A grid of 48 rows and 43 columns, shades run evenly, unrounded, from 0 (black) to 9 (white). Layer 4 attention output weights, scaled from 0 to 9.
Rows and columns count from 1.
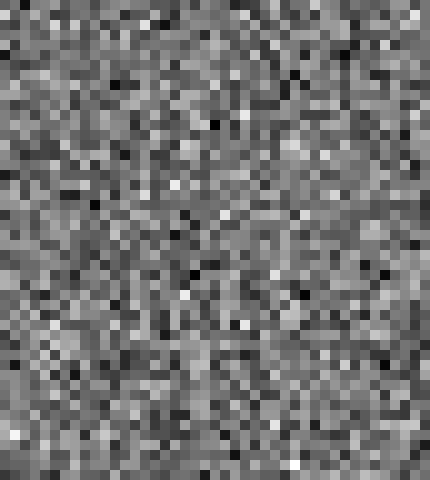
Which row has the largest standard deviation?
37
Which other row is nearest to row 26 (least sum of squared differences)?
27
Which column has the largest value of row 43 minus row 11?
28
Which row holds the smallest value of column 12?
9
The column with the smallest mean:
26
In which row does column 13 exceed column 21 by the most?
4
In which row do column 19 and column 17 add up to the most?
30
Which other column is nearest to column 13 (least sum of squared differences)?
32
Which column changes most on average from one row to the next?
39
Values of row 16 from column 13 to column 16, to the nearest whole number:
1 3 5 2
